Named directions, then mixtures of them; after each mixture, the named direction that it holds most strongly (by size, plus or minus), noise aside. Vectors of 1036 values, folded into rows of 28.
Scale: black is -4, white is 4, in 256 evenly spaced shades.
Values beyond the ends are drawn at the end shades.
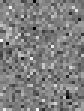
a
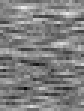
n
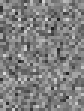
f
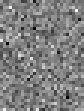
a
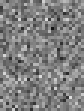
f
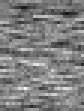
n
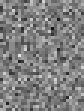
f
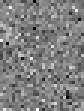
a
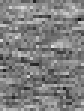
n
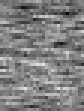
n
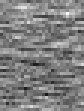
n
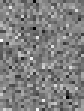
a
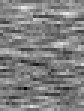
n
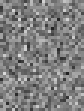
f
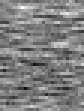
n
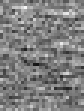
n
